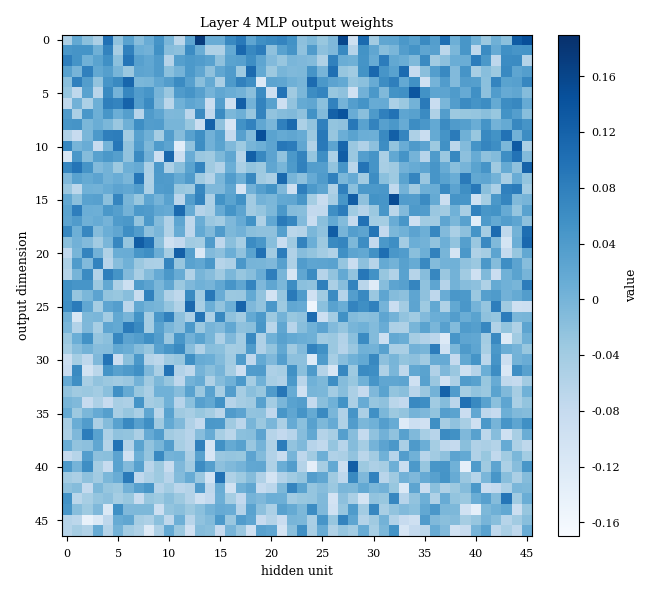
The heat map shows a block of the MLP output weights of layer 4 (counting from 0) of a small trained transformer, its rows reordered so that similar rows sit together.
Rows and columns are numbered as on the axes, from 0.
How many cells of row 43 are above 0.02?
4
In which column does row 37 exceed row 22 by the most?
40
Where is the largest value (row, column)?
0, 13
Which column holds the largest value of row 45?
27
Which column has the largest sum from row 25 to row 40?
7
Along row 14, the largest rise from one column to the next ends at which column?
23
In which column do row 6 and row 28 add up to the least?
36
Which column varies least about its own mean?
3
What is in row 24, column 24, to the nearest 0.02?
-0.1
